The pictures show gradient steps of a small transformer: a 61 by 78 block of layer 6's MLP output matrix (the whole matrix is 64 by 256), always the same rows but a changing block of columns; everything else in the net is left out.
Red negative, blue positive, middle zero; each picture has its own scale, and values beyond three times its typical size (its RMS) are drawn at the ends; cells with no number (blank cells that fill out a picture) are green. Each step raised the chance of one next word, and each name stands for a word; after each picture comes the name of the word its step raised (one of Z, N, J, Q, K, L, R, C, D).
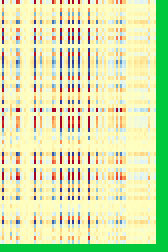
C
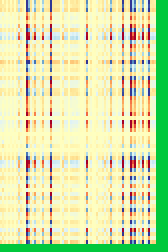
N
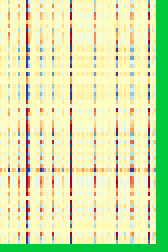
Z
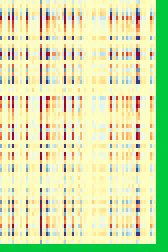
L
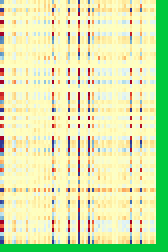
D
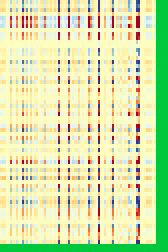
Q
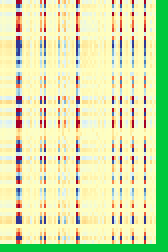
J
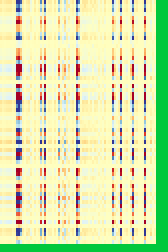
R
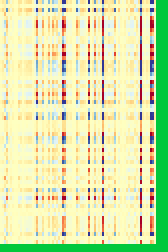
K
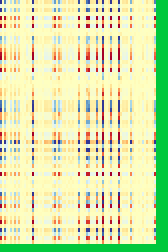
R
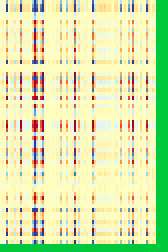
N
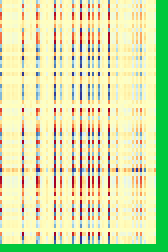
Z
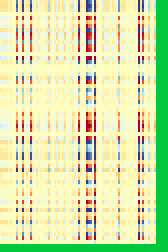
N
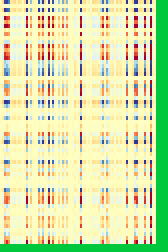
K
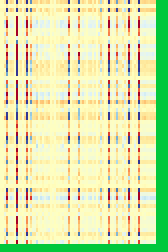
K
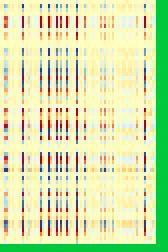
Q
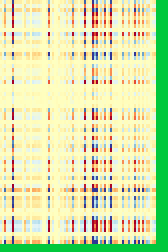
D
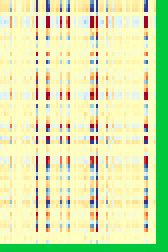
Q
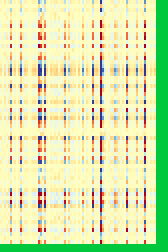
K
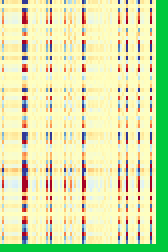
Z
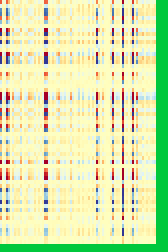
C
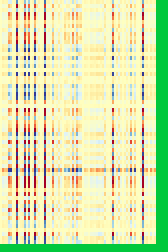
Z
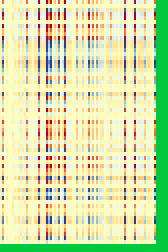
J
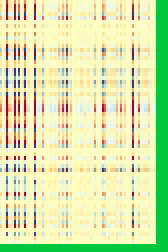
L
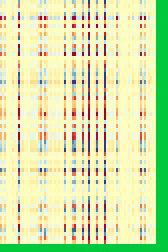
L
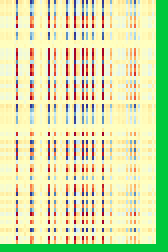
R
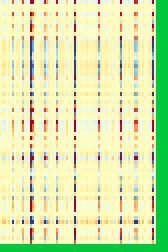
J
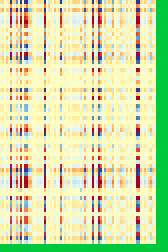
Z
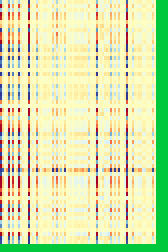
Z
